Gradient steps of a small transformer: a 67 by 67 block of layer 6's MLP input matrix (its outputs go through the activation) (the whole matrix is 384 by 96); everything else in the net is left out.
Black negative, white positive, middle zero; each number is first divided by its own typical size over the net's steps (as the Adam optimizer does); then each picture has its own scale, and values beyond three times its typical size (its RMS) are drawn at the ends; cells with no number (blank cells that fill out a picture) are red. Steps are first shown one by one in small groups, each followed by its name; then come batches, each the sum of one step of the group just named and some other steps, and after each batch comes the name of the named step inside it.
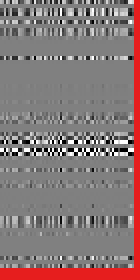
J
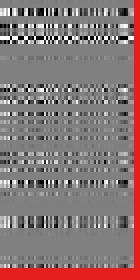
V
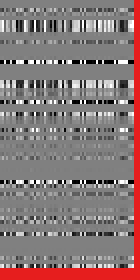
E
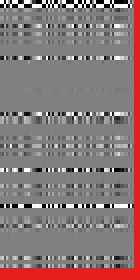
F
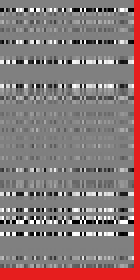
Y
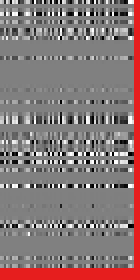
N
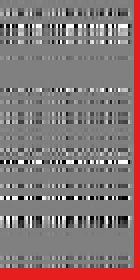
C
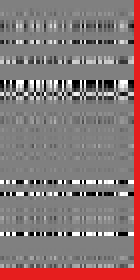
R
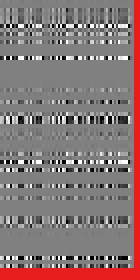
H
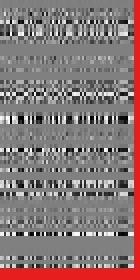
R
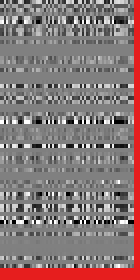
Y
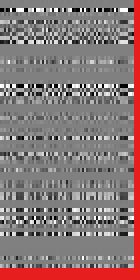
Y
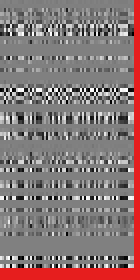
H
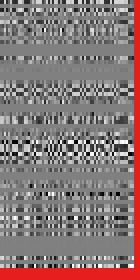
J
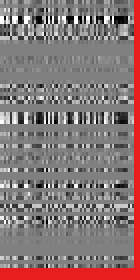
V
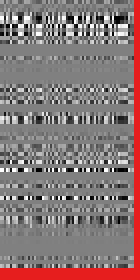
C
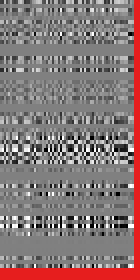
J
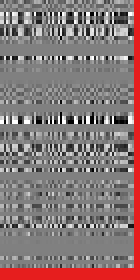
N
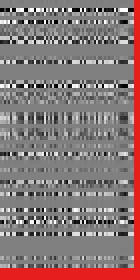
Y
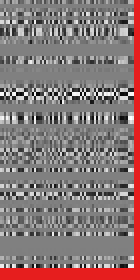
N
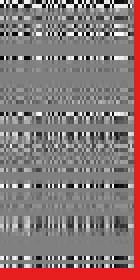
F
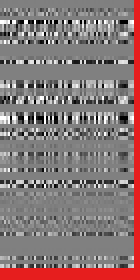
E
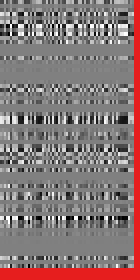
C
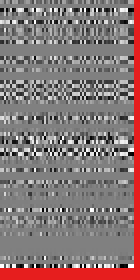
J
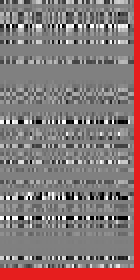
C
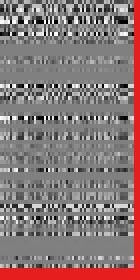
Y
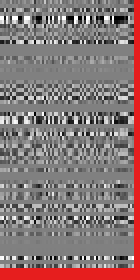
Y
